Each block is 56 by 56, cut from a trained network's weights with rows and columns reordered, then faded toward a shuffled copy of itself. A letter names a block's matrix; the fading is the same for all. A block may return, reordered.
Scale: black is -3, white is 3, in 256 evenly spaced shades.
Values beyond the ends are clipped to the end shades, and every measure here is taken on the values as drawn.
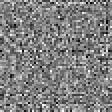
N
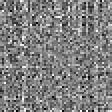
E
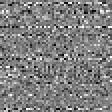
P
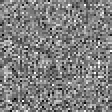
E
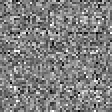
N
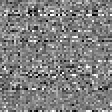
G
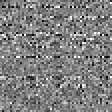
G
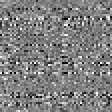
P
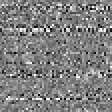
P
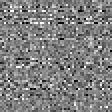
G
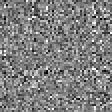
N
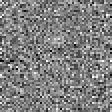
E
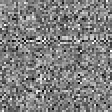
N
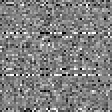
P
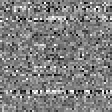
P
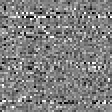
G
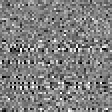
P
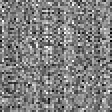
E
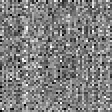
E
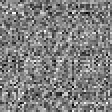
N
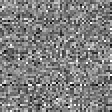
N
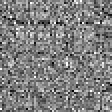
N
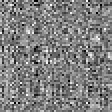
E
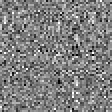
N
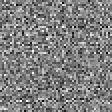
N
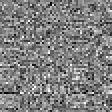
N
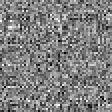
N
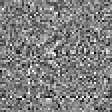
N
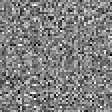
E
